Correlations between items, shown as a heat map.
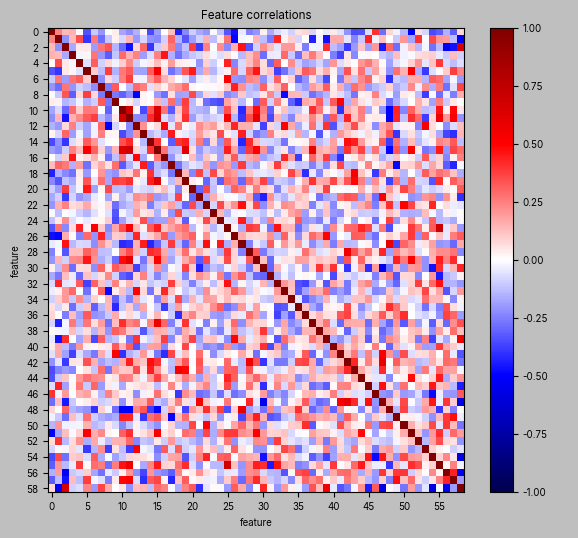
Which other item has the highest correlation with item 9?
41
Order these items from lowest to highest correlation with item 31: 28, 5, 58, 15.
15, 28, 58, 5
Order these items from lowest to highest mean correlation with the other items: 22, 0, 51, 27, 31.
0, 31, 27, 22, 51
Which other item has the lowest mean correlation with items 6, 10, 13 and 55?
48
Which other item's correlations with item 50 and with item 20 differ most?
58
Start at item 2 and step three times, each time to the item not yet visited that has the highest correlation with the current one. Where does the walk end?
26
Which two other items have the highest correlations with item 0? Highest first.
46, 1
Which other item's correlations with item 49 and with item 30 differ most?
42
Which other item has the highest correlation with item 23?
18
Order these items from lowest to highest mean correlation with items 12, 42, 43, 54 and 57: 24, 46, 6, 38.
46, 38, 24, 6
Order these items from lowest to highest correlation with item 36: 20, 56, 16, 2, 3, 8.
2, 8, 16, 3, 20, 56
